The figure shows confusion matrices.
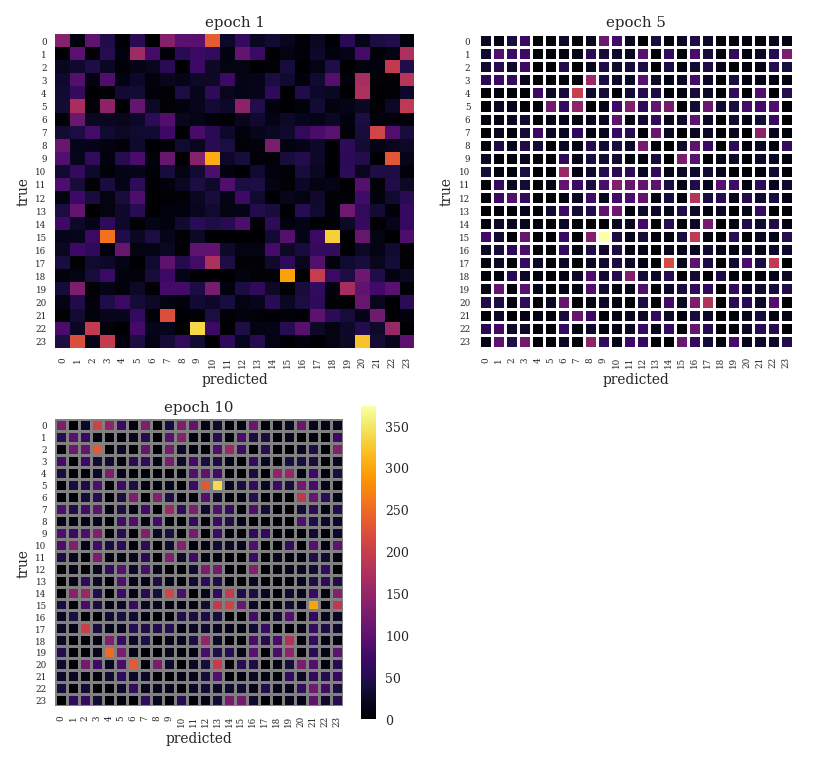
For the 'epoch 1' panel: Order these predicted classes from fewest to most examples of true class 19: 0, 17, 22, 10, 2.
2, 0, 17, 22, 10
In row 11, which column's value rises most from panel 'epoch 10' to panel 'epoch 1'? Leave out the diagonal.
20
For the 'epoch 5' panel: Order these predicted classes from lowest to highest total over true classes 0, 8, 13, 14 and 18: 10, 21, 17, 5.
5, 21, 17, 10
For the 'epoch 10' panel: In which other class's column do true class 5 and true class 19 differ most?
13
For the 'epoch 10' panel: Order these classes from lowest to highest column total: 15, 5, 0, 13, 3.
15, 0, 5, 3, 13
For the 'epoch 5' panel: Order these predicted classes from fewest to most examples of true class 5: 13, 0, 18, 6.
0, 18, 6, 13
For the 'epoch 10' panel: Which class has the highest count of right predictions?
14
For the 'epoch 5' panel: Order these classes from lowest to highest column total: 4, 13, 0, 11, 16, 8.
4, 0, 13, 11, 8, 16
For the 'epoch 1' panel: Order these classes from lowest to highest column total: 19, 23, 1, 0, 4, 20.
4, 19, 0, 23, 1, 20
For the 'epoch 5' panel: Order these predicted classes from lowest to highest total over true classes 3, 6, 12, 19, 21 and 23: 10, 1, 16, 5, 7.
5, 7, 10, 1, 16
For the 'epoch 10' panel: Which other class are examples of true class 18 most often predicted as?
19
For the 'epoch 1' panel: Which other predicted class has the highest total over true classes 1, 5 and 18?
23
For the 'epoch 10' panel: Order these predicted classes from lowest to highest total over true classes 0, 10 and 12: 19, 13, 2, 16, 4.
2, 19, 13, 4, 16
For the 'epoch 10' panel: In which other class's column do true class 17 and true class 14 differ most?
9
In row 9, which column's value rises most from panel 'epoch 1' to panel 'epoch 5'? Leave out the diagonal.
15
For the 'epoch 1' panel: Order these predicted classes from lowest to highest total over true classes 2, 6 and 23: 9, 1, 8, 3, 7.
8, 9, 7, 3, 1
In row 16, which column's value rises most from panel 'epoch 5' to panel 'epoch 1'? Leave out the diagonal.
4
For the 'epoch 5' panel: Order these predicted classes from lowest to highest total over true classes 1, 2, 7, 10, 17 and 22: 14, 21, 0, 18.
18, 0, 21, 14
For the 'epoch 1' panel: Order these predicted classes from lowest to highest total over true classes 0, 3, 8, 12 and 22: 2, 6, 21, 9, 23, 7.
6, 21, 7, 23, 2, 9
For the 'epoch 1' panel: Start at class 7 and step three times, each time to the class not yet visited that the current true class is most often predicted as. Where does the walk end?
10
